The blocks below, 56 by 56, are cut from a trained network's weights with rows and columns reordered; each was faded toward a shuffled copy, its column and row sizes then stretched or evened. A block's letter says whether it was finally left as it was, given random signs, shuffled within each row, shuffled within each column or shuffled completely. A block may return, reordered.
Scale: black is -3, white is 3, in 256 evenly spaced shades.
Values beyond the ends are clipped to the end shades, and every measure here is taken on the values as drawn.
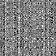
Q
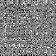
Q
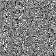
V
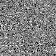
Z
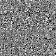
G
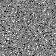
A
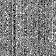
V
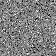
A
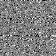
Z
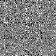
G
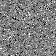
A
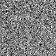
G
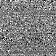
Z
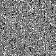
V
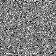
Z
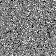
A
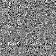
G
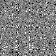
G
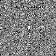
G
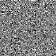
G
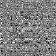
Q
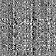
Q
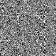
V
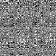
Q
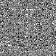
G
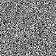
G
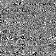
G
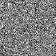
G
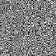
Q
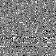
G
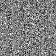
V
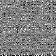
Q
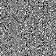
V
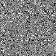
G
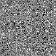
G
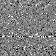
Z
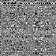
Q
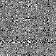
G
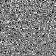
Z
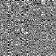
Q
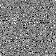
Z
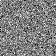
A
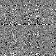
G
